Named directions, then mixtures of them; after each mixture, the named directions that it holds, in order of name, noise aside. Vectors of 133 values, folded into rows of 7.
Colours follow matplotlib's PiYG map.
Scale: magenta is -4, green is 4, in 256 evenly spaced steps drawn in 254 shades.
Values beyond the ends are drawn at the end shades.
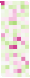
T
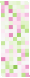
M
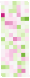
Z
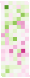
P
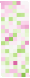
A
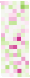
T.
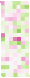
T, Z.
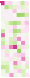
A, P, T.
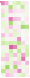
M, T.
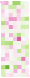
M, T, Z.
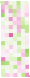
M.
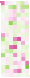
T.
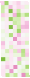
M.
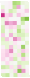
Z.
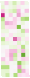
Z.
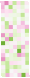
A, M, P.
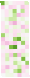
T.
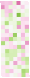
A, Z.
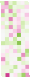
M.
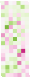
M, P.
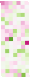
A.
